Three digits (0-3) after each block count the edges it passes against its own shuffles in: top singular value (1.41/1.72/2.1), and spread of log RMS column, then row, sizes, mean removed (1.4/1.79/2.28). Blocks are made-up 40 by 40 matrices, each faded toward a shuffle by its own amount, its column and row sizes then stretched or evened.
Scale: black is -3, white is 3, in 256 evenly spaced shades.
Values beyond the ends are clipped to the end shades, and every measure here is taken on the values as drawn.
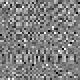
3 0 1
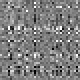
3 3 3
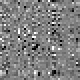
2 3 1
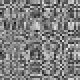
3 2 1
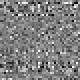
2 1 3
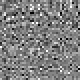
2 1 1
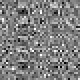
3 0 2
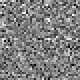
1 0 1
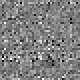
0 2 2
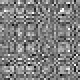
3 1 1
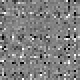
0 3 3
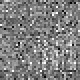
1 1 0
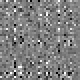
2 3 2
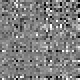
2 3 3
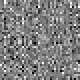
2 1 0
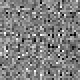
2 2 1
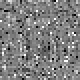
1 1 1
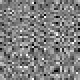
3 3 1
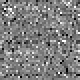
1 0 1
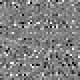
0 0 3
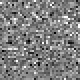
1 0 1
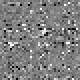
1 2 3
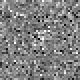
0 1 2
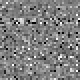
0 1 2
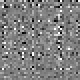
1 3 3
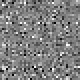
1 1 2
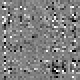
0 3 3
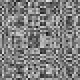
3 2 0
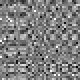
3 0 1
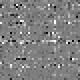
0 1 3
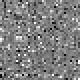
1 2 1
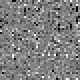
0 2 0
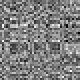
3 1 2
